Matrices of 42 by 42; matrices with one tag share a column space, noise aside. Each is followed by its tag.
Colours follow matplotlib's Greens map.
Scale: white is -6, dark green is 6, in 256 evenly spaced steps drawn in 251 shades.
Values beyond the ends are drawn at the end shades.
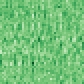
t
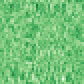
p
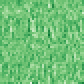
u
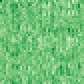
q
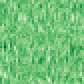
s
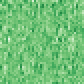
q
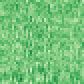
p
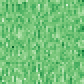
p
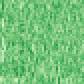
s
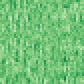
s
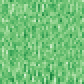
p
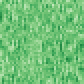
s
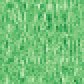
s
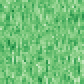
s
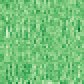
u
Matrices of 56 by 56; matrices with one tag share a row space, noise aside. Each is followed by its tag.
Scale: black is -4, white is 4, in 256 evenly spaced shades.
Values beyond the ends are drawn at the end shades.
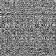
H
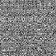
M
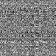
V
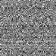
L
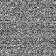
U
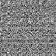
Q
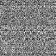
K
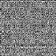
H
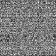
U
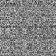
U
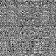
V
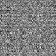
U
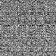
L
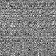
U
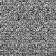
L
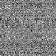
H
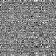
V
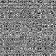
M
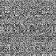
H
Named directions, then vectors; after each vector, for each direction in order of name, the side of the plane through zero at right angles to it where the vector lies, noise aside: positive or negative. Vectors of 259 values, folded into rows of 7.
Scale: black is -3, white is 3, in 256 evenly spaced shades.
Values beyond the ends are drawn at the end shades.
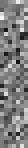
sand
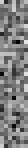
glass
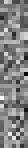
negative, negative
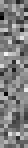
positive, negative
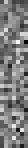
negative, negative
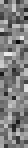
positive, negative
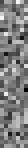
negative, positive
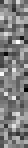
negative, positive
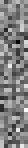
positive, positive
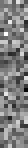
negative, positive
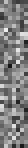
negative, negative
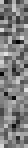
positive, negative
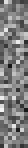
negative, negative
